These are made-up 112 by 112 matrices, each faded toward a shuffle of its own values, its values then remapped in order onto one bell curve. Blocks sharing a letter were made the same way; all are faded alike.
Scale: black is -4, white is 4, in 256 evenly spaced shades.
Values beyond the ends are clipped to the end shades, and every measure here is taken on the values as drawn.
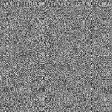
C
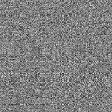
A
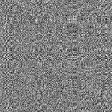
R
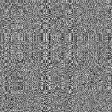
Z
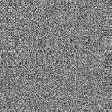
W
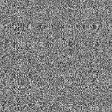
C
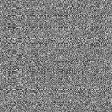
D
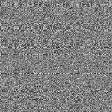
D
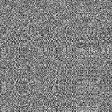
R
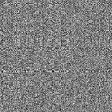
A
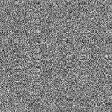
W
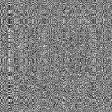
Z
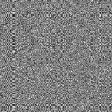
Z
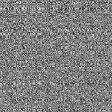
D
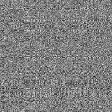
A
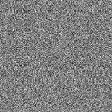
W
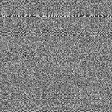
D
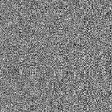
C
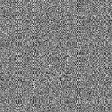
Z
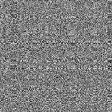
A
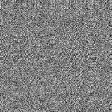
W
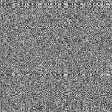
D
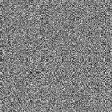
C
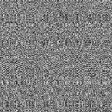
R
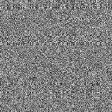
A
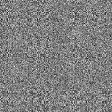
C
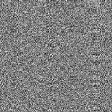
W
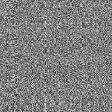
C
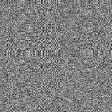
R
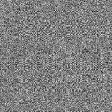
A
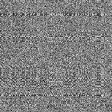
D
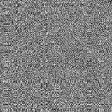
R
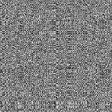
R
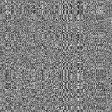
Z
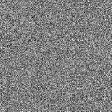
W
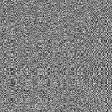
Z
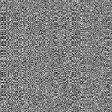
Z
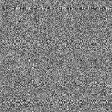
A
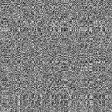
R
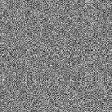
R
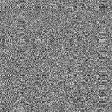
A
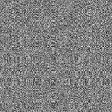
R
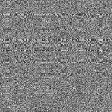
D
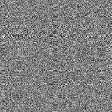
D
